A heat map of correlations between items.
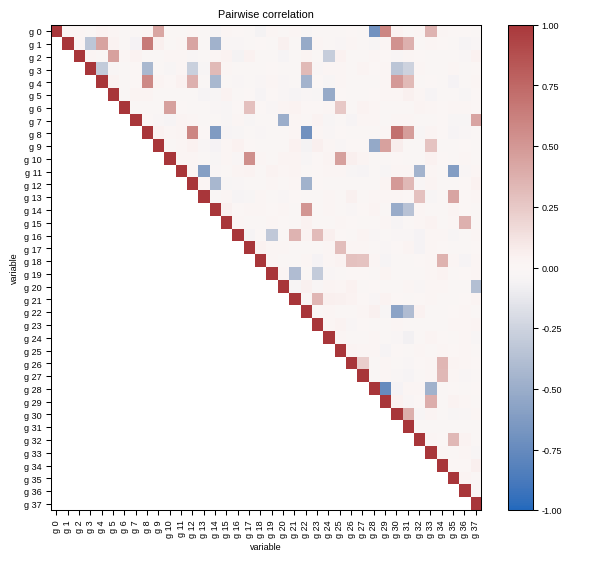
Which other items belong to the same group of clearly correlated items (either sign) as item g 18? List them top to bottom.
g 26, g 27, g 34
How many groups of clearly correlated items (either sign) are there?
9
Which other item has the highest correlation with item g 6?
g 10
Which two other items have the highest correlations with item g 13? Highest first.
g 35, g 32
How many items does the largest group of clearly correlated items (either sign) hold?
9
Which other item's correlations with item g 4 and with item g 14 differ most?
g 8
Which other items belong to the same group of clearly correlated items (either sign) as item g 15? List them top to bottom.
g 36
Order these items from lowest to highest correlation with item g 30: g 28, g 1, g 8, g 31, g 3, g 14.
g 14, g 3, g 28, g 31, g 1, g 8
